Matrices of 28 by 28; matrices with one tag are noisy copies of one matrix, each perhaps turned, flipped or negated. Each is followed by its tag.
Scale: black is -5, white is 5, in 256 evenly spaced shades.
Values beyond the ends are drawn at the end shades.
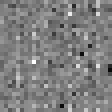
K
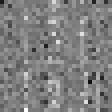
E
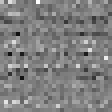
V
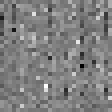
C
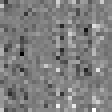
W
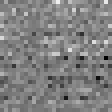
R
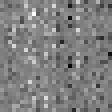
R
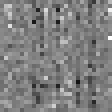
V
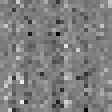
E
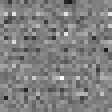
K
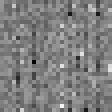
K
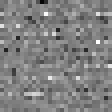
K
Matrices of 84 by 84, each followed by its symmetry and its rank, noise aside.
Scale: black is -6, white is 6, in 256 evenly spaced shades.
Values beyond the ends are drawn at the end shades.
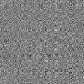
no symmetry, rank seven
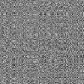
no symmetry, rank six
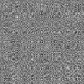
symmetric, rank six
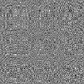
no symmetry, rank seven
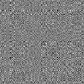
symmetric, rank five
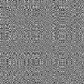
antisymmetric, rank six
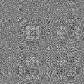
symmetric, rank six
